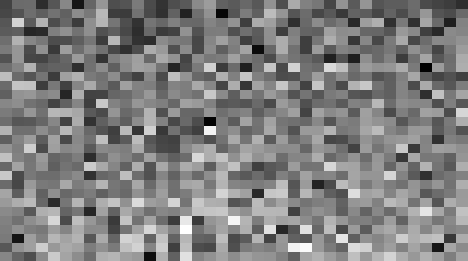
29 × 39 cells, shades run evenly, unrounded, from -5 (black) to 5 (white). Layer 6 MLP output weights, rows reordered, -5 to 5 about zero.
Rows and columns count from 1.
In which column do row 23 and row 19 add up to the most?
12
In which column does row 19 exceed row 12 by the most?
8
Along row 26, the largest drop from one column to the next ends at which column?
24
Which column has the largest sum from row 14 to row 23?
19
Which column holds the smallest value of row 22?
22
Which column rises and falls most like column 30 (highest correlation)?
26
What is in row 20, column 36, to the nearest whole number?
-3
